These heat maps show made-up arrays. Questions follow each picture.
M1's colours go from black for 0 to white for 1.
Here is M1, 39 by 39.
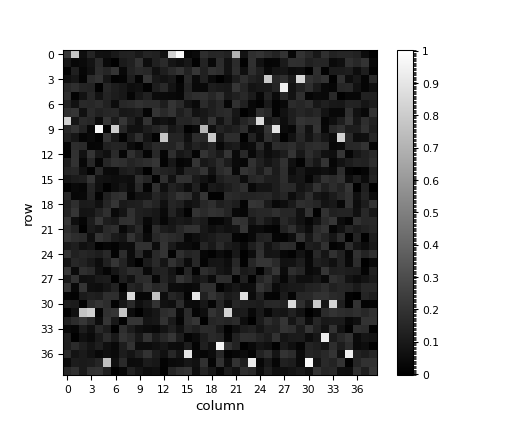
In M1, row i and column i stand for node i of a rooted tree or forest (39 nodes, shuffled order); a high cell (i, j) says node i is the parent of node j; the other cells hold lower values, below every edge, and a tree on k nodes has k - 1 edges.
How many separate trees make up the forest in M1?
5
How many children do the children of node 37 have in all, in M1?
3
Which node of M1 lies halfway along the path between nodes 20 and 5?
30
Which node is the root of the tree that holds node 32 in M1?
10
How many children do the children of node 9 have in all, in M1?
1
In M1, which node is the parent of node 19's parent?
36
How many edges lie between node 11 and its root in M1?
5
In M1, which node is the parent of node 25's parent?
31
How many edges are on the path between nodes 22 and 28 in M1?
5
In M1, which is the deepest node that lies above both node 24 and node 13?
8
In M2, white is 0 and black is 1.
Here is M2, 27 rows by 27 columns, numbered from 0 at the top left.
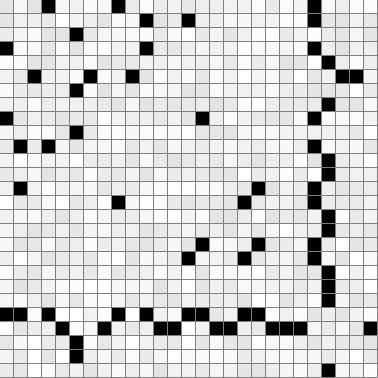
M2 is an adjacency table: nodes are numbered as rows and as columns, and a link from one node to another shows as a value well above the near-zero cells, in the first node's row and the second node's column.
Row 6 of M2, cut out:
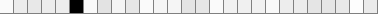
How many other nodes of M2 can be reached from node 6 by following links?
5
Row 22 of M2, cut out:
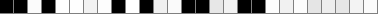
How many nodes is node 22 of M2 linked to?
9
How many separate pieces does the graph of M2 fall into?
3
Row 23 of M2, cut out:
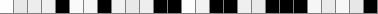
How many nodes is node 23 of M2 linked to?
10
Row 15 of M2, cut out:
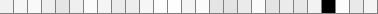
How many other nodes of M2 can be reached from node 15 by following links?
10
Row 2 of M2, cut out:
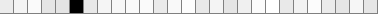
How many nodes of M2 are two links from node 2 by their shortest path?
4
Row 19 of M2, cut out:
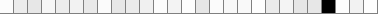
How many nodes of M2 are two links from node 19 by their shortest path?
9
